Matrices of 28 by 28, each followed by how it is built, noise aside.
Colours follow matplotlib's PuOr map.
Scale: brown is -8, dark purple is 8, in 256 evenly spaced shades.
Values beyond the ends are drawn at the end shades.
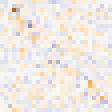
banded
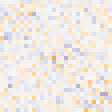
block diagonal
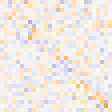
banded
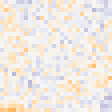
smooth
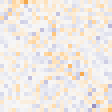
block diagonal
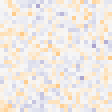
smooth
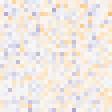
blocks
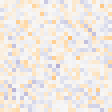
Toeplitz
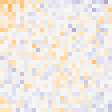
smooth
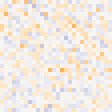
Toeplitz
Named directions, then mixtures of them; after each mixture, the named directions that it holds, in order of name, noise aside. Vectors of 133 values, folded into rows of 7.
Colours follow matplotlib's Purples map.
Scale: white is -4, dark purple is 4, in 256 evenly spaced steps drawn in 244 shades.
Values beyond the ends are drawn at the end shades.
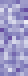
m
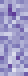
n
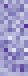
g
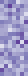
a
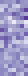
m, n.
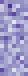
a, m, n.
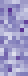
m, n.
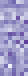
a, n.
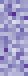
g, m, n.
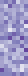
a, g.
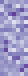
g, m, n.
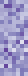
a, g.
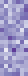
a, g, m.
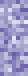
g, m.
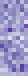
a, g.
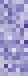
a, g, m.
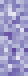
g, n.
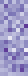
g.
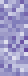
a, g, m.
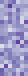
a.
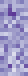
n.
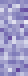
m.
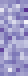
m.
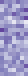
m, n.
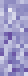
a, m, n.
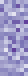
g, m, n.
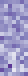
g, n.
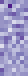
a, m, n.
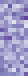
g, m, n.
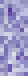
m, n.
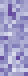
n.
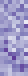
g, m.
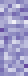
m, n.
